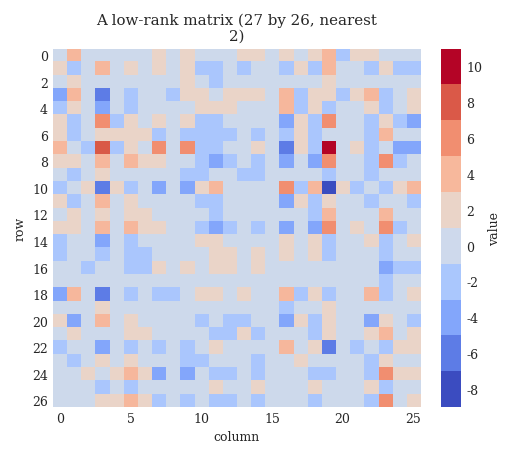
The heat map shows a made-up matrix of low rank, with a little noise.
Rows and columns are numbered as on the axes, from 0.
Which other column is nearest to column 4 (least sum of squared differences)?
2
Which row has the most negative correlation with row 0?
9
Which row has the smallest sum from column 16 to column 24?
16
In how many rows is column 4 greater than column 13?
7
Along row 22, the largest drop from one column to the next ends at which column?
19
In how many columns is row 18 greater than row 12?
8
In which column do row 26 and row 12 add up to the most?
23
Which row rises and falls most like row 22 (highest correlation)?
10
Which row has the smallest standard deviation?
17
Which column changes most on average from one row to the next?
3
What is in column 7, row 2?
0
